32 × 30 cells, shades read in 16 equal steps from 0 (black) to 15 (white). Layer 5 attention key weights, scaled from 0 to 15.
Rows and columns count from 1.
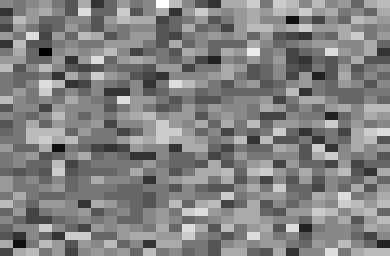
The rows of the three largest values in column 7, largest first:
2, 30, 5
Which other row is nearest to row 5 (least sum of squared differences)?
14
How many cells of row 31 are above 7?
18
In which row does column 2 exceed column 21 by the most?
32
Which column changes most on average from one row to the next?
4
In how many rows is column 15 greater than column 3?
18
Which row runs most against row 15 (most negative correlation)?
20
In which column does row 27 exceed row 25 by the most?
16
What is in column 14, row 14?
6
